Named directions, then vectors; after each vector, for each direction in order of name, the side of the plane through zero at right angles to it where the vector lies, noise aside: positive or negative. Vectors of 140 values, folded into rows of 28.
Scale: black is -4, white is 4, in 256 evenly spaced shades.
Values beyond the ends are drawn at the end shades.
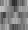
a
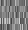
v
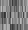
positive, negative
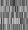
positive, positive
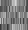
negative, positive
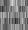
negative, negative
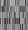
negative, negative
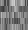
negative, negative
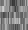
positive, positive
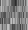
positive, negative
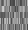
positive, positive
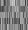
negative, negative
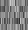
negative, negative
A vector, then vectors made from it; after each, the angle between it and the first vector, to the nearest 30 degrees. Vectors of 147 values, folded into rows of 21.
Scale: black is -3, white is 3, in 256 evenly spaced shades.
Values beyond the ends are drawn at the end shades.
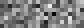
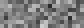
150 degrees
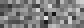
30 degrees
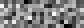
120 degrees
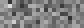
120 degrees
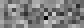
120 degrees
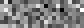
120 degrees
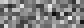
60 degrees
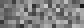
90 degrees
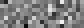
60 degrees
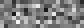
120 degrees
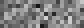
30 degrees
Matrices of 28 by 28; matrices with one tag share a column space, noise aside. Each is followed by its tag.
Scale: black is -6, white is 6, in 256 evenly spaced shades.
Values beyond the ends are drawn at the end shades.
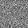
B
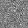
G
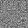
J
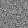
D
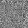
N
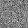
N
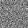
B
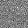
G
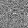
G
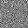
N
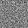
J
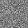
D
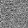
G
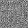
N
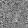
N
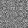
J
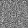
N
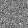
B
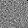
J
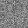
N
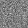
G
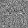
G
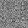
J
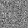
N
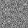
B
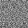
B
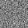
B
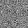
D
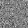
B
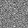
G
